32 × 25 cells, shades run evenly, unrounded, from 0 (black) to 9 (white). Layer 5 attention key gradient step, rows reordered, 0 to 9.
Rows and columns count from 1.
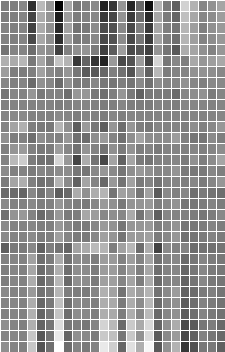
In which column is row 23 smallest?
18
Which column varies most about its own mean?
7
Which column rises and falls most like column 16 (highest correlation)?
20
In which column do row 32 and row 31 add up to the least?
21
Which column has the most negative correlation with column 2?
9
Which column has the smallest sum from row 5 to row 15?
12
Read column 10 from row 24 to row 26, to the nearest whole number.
5 5 5
